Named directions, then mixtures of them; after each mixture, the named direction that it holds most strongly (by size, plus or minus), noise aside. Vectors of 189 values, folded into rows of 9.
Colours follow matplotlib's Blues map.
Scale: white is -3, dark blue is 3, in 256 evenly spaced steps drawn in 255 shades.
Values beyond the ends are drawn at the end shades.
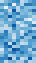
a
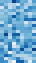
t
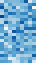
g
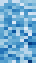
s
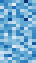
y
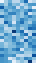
g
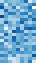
g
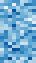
a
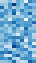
y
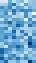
s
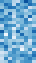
y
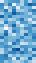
a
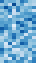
a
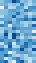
t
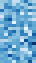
s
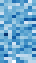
t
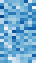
g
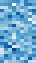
a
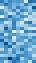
g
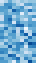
s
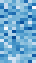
g
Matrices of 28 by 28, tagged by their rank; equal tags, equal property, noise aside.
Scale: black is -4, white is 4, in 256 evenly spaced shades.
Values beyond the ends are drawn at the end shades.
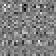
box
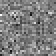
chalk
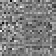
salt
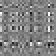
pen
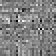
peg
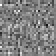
box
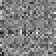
salt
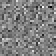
salt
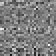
salt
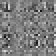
peg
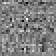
salt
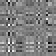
pen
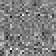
box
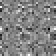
peg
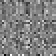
peg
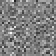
salt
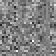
chalk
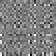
pen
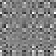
pen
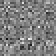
peg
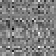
box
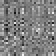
pen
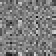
peg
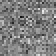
salt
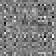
peg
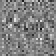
box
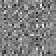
box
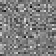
box
